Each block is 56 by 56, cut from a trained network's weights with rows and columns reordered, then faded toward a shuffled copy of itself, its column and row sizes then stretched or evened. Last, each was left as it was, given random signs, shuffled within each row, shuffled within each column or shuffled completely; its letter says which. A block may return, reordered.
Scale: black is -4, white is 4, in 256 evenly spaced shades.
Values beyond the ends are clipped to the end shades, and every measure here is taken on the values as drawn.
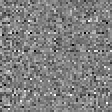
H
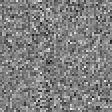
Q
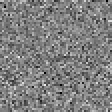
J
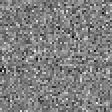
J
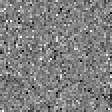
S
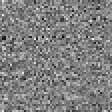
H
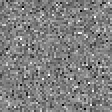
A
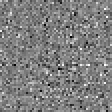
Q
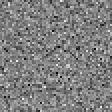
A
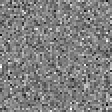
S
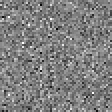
S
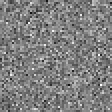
A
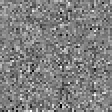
Q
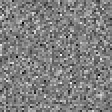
S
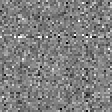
H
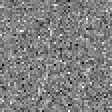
S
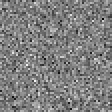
A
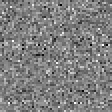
J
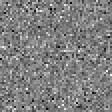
J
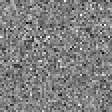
J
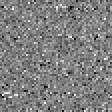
J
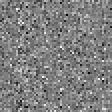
S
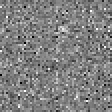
Q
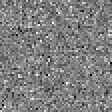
A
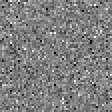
S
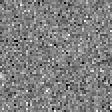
A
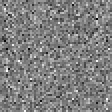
S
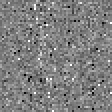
S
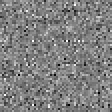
Q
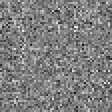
Q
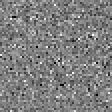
J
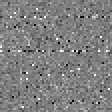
J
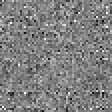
H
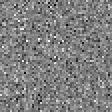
S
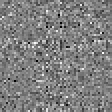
H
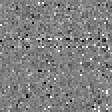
Q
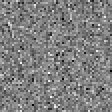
S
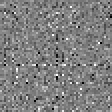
H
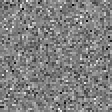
A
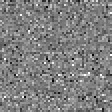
J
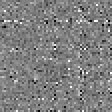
H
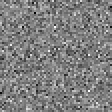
J
